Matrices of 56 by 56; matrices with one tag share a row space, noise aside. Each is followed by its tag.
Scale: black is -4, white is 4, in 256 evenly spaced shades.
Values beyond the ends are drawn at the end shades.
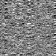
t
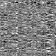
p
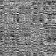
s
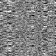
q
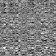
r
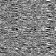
p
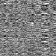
r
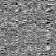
p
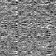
p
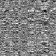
r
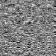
t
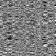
q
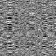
q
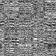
s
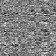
r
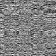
s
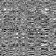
r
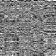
s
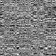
s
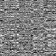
s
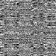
s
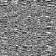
p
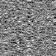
t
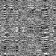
r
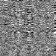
t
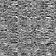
p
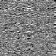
t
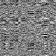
r
